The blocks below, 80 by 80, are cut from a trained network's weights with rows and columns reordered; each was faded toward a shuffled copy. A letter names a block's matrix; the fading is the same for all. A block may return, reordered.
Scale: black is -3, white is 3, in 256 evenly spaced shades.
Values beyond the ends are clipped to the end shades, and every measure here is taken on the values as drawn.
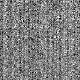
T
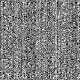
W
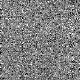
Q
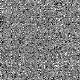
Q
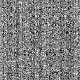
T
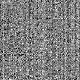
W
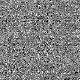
Q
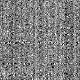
W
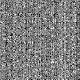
T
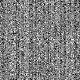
W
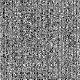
T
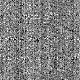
W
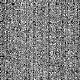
T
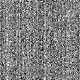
T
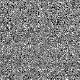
Q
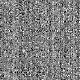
W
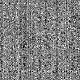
T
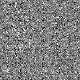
Q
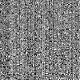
W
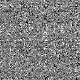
Q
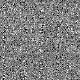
Q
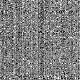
W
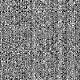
T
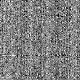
T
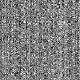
W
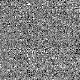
Q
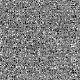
Q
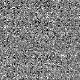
Q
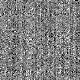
T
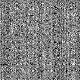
T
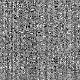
W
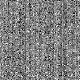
T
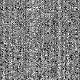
W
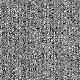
T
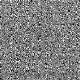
Q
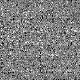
Q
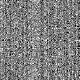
T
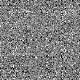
Q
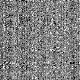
T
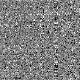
Q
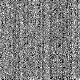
T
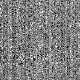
T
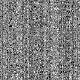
T
